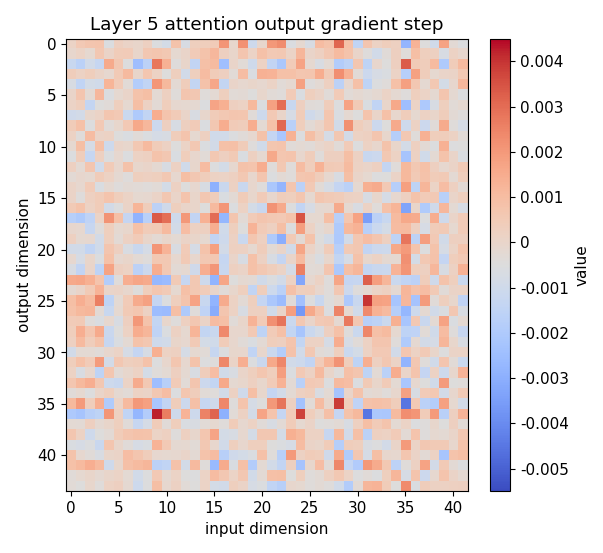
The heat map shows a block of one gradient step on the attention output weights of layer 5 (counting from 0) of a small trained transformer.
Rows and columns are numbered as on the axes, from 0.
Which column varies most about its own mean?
35
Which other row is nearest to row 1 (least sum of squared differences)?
15
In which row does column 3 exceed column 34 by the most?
25
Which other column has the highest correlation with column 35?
38
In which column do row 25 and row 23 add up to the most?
31
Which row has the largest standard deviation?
36
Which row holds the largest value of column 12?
17
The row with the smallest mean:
14
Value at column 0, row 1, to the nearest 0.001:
0
